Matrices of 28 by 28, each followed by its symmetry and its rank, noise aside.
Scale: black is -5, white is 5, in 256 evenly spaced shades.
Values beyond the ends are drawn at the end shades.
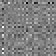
antisymmetric, rank two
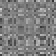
antisymmetric, rank two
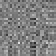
no symmetry, rank three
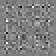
antisymmetric, rank four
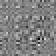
symmetric, rank three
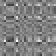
no symmetry, rank two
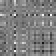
symmetric, rank two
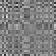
antisymmetric, rank two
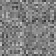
antisymmetric, rank four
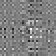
no symmetry, rank three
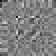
symmetric, rank four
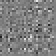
antisymmetric, rank four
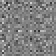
no symmetry, rank four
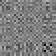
symmetric, rank three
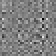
no symmetry, rank three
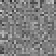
antisymmetric, rank four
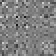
symmetric, rank four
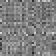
antisymmetric, rank four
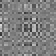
no symmetry, rank two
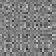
no symmetry, rank four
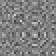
symmetric, rank four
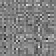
antisymmetric, rank four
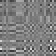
no symmetry, rank two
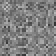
symmetric, rank four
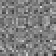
no symmetry, rank four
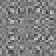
no symmetry, rank three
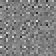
antisymmetric, rank four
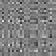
antisymmetric, rank two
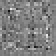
antisymmetric, rank four
